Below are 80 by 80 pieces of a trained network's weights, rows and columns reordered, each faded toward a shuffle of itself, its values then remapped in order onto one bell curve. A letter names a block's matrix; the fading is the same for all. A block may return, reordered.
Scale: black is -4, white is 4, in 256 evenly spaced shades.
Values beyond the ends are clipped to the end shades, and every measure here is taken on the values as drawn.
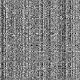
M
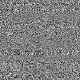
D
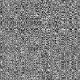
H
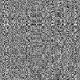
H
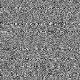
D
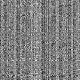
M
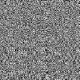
D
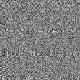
D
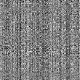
M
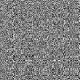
H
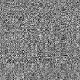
D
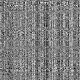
M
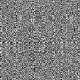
H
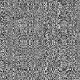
H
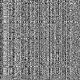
M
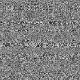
D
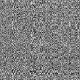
H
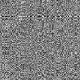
H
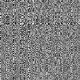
H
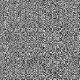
H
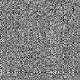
H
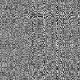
H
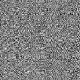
D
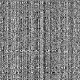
M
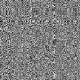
H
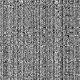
M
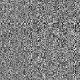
H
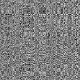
H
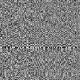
H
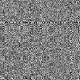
H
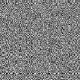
H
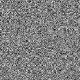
D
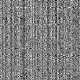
M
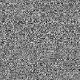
D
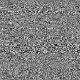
D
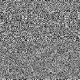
D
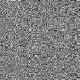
D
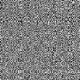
H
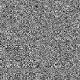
D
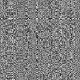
H
